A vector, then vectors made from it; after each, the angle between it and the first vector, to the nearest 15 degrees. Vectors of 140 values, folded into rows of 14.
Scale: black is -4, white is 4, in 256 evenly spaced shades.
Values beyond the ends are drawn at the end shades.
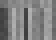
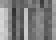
165 degrees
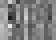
135 degrees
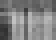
45 degrees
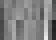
60 degrees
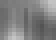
75 degrees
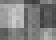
75 degrees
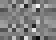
90 degrees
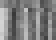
135 degrees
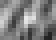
120 degrees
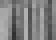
150 degrees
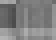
105 degrees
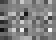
60 degrees
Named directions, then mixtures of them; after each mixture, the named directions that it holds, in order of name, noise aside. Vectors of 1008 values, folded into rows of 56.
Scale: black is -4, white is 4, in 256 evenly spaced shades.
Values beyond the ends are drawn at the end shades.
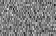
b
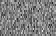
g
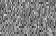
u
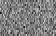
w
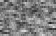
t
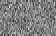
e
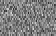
b, e.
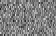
e, u.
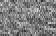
t, w.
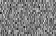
w.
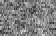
g, t, w.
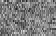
e, t, w.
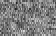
e, t.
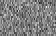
b, u.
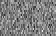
g.
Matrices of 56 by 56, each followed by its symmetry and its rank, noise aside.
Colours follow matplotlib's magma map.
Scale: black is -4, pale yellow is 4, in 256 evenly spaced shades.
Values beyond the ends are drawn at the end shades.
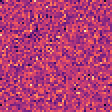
symmetric, rank twelve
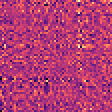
antisymmetric, rank eight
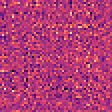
antisymmetric, rank eight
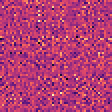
no symmetry, rank eight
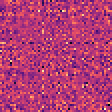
antisymmetric, rank eight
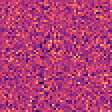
no symmetry, rank twelve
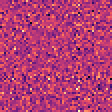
antisymmetric, rank twelve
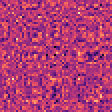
symmetric, rank six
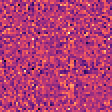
antisymmetric, rank eight
